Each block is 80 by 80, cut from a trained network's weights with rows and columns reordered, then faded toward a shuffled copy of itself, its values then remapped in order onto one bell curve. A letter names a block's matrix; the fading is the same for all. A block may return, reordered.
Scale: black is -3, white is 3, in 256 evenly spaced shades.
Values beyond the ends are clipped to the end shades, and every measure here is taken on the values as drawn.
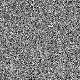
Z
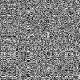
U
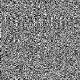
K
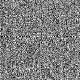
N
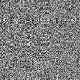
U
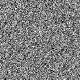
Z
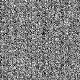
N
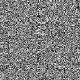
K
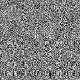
K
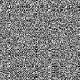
U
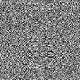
U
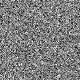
Z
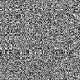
U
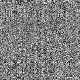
N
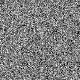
Z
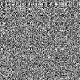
U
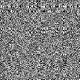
U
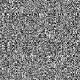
K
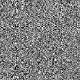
K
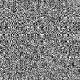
U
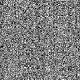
N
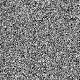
Z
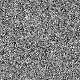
Z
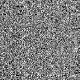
N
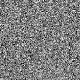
Z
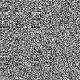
K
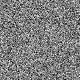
Z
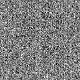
N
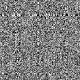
K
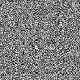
U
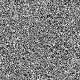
Z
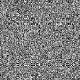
K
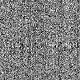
N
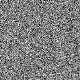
Z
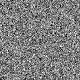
Z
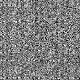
N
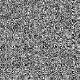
K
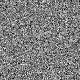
Z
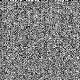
N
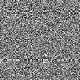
U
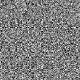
K
